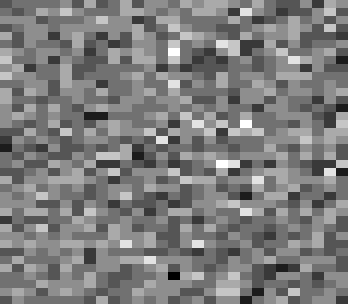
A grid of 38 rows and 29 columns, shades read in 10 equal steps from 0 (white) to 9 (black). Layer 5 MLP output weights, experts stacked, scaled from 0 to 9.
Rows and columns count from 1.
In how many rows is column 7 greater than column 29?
13
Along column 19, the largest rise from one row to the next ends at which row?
17
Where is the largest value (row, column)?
35, 15
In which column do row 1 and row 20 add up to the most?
12
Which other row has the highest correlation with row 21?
26
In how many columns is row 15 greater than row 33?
14
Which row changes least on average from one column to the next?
36
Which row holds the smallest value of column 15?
7
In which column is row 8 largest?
29
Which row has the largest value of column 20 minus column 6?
2
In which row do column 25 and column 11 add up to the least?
31
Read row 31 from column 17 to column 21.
1 4 5 5 4
